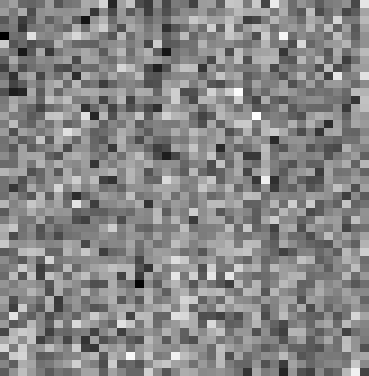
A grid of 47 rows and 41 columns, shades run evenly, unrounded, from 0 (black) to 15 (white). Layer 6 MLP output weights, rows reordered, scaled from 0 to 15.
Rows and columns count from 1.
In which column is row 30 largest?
37
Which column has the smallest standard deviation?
33
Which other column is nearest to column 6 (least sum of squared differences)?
26
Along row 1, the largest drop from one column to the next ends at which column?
13
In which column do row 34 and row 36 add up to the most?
27
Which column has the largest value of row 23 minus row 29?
30
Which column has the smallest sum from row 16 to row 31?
36
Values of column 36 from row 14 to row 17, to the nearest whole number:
6 10 8 3
